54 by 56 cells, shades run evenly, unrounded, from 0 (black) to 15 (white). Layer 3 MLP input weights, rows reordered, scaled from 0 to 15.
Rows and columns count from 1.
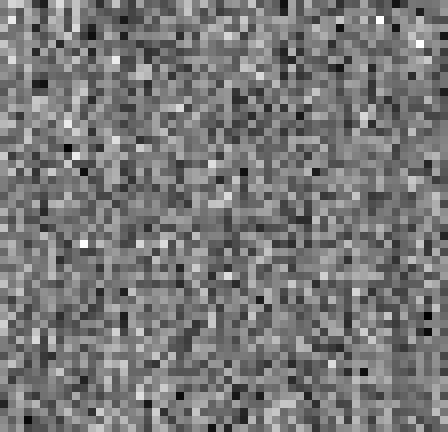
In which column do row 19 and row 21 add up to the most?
27
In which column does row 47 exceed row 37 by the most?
16
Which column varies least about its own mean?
51
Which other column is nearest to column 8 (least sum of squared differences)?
4
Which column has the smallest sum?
50
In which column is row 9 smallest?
43
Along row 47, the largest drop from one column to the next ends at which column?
46
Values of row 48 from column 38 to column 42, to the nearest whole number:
5 9 5 8 9
